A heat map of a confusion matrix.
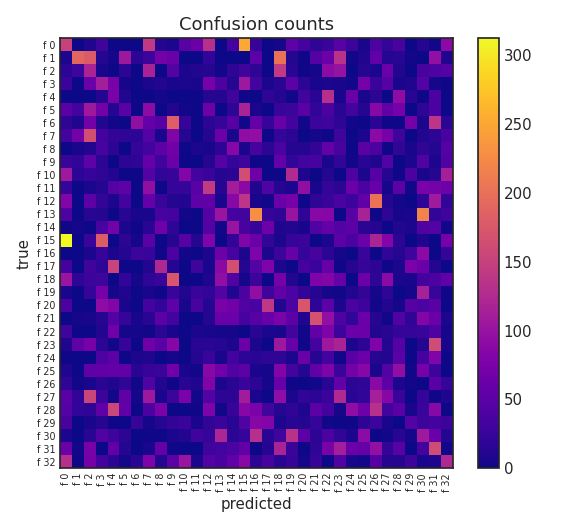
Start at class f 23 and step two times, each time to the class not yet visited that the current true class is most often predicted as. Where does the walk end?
f 18
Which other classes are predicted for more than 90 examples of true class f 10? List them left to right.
f 0, f 15, f 19, f 32
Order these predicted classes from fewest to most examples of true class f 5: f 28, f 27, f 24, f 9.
f 9, f 24, f 27, f 28
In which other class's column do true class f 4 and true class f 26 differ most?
f 22
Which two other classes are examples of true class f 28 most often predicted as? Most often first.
f 4, f 26
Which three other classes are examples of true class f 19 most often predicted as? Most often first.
f 30, f 16, f 3
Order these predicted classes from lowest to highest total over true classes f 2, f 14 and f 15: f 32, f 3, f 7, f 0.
f 32, f 7, f 3, f 0
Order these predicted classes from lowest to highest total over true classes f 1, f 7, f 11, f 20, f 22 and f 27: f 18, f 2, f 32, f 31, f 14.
f 32, f 14, f 31, f 18, f 2
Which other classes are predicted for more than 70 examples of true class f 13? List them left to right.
f 16, f 19, f 21, f 22, f 25, f 30
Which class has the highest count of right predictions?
f 1
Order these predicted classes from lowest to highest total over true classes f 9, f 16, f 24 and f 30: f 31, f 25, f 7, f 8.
f 8, f 7, f 31, f 25
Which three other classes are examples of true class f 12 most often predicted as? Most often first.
f 26, f 15, f 31
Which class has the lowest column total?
f 6
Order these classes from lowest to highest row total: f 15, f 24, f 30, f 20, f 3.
f 24, f 3, f 30, f 20, f 15
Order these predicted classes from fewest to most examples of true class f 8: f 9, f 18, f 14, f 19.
f 19, f 18, f 9, f 14
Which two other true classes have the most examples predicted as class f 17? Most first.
f 20, f 29
